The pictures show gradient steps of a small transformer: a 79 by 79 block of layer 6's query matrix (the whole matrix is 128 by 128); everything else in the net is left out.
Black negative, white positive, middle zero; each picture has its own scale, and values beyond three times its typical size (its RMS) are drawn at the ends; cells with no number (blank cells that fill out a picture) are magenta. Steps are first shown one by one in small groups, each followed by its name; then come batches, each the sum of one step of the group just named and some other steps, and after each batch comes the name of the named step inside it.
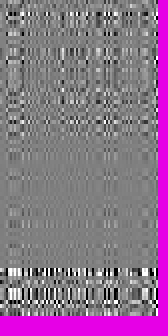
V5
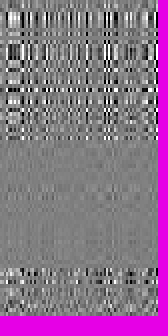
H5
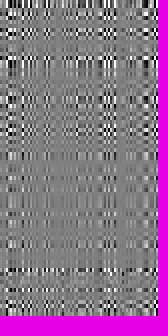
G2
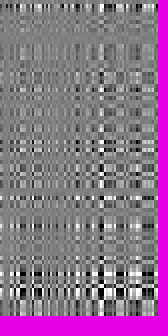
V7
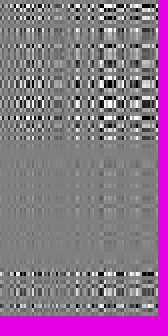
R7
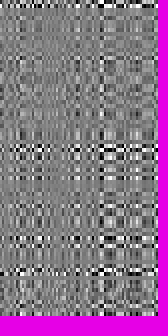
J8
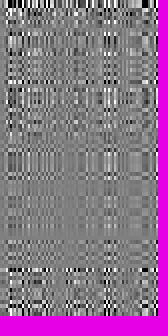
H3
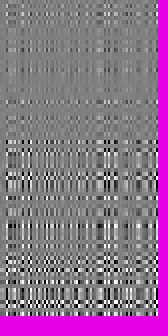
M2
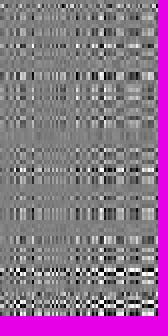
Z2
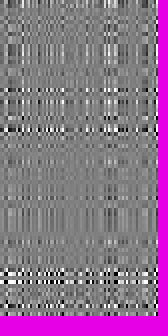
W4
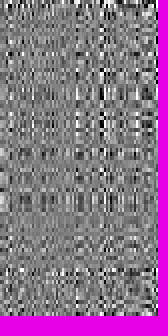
Z2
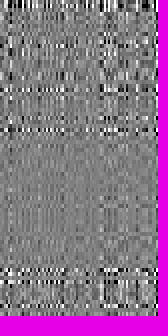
W4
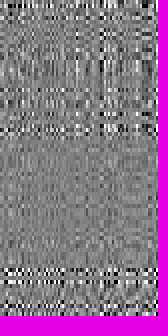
W4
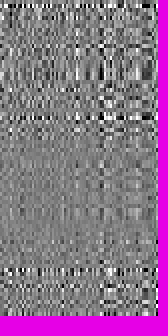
R7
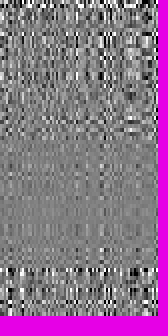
H3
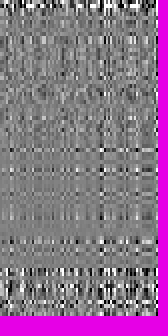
J8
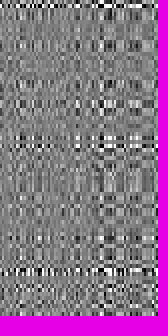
J8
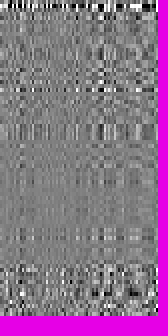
Z2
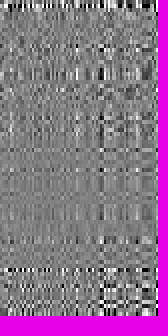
J8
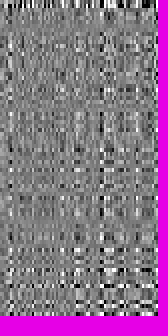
R7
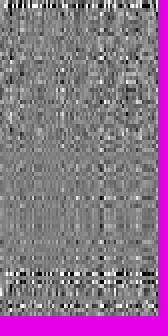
V7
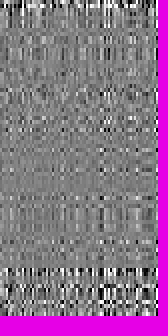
V7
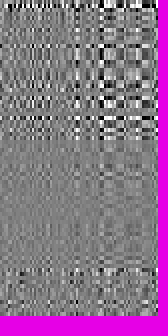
R7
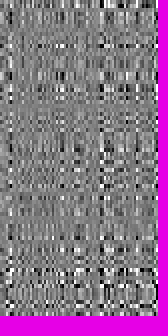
M2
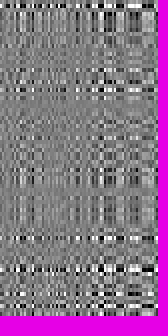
Z2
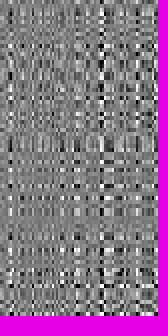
V7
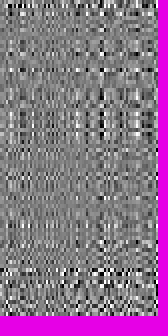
M2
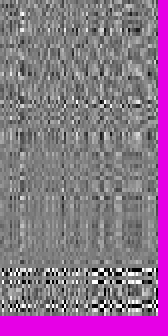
V5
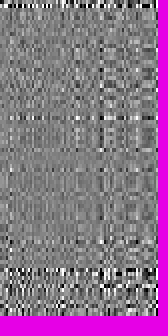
R7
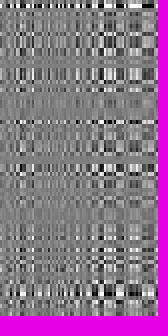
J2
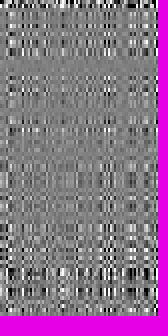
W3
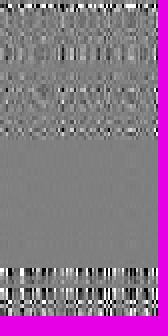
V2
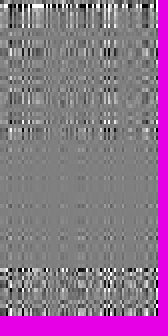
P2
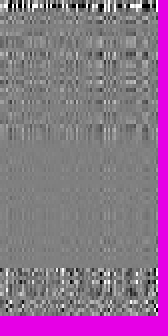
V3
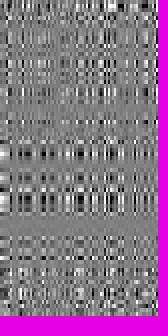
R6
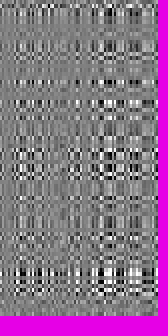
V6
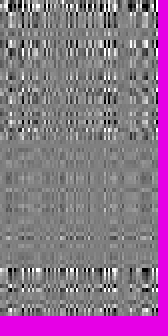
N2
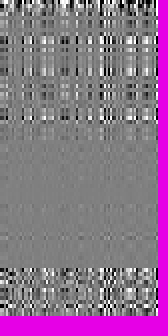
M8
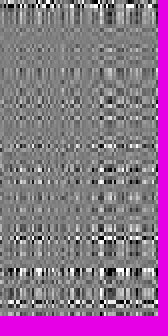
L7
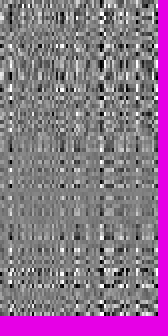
P2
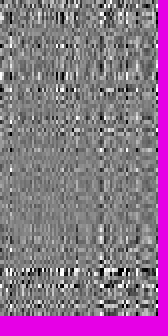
W3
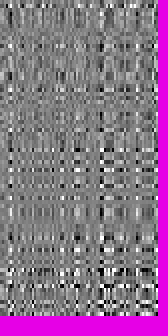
V2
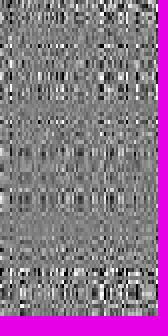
R6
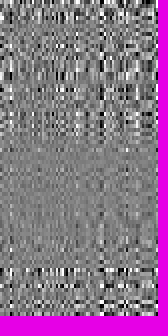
M8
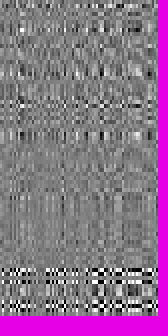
J2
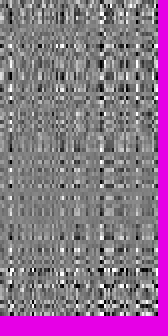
V2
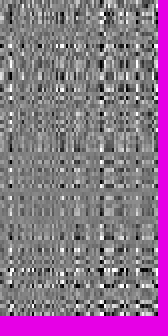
N2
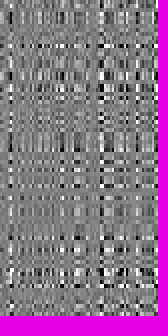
M8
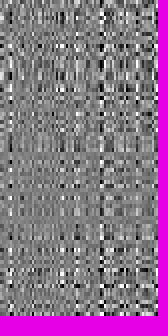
W3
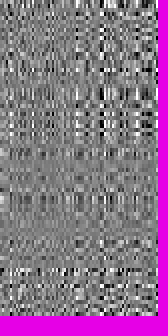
R6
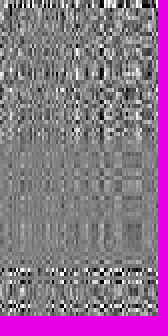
V3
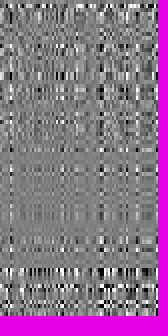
V2
